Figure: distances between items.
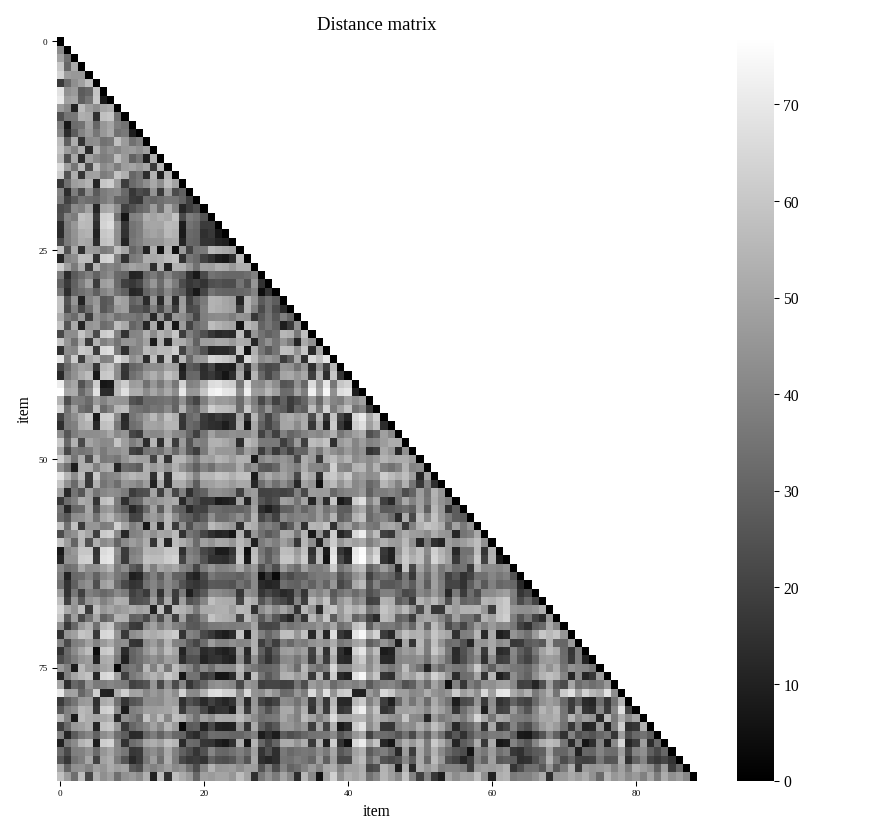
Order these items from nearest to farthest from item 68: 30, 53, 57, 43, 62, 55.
53, 43, 30, 55, 57, 62
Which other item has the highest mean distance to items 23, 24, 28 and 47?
42
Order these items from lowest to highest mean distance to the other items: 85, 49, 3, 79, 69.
79, 85, 49, 69, 3
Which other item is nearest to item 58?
12
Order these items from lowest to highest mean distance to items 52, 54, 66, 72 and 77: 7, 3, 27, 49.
49, 3, 27, 7
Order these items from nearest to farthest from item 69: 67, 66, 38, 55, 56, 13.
67, 66, 38, 56, 13, 55
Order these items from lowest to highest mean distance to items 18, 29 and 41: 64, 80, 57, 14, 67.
64, 14, 67, 57, 80
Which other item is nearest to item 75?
8
